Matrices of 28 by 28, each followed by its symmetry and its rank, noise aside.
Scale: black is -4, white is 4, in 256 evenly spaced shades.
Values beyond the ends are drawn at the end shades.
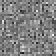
no symmetry, rank six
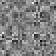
symmetric, rank four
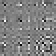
symmetric, rank three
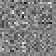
no symmetry, rank six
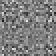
no symmetry, rank four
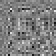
no symmetry, rank three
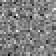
antisymmetric, rank six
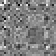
symmetric, rank four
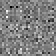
antisymmetric, rank six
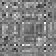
symmetric, rank four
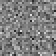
antisymmetric, rank six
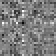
no symmetry, rank three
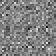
symmetric, rank six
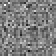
no symmetry, rank six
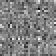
no symmetry, rank six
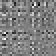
antisymmetric, rank four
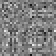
antisymmetric, rank four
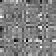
no symmetry, rank four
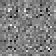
symmetric, rank four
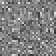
symmetric, rank six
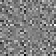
antisymmetric, rank four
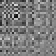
symmetric, rank three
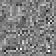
no symmetry, rank six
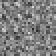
antisymmetric, rank four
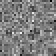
symmetric, rank six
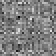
no symmetry, rank four
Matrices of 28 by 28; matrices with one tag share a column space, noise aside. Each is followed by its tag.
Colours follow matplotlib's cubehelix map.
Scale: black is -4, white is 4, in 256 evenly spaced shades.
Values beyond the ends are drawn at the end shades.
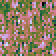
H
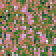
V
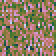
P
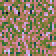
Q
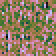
H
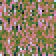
P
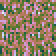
Q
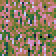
H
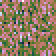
Q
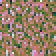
Q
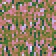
P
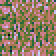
Q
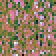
H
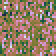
H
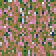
Q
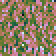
P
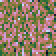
Q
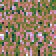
Q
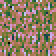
Q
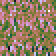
P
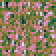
H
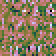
P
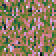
P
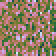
Q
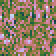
V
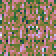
V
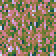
P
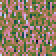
V
